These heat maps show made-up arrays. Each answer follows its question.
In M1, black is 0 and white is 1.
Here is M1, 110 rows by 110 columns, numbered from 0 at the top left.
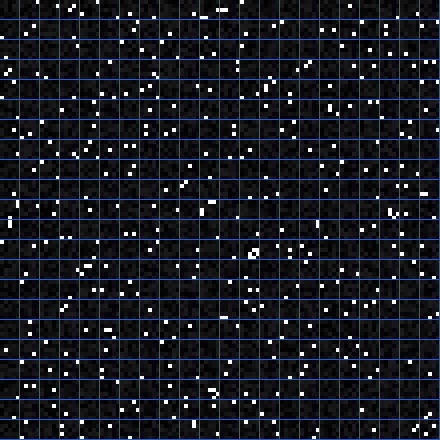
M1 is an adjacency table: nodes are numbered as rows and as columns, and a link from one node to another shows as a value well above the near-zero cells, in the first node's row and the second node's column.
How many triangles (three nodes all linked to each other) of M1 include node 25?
3
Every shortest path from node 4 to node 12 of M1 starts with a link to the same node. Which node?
node 50
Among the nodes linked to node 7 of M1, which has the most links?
node 33
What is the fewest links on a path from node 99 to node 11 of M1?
6
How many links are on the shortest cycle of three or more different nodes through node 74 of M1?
8
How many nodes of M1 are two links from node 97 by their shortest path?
5
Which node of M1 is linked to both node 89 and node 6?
node 68
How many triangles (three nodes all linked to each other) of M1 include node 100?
2
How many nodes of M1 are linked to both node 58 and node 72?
1
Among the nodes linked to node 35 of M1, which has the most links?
node 94
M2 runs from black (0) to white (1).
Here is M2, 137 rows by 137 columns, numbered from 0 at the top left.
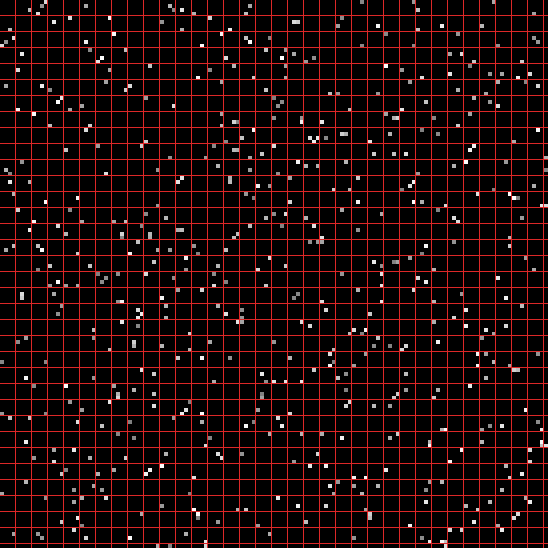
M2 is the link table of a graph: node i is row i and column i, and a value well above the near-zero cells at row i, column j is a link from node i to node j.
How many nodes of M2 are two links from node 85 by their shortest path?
9
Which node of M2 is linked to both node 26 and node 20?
node 124
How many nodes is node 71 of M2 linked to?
6
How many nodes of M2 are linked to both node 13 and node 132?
2
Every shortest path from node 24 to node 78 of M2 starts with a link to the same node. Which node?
node 36
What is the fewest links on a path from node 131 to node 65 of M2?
5
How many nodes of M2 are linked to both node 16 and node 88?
0
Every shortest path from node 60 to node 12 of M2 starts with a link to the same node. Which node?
node 113
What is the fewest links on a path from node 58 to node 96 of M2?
2
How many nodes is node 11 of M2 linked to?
5
